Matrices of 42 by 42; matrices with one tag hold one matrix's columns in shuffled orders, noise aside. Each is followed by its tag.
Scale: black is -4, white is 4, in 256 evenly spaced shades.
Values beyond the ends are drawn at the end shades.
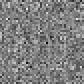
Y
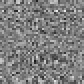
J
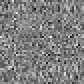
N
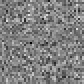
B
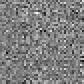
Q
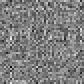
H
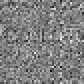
H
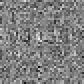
H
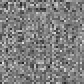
Y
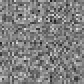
B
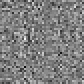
H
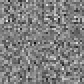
B
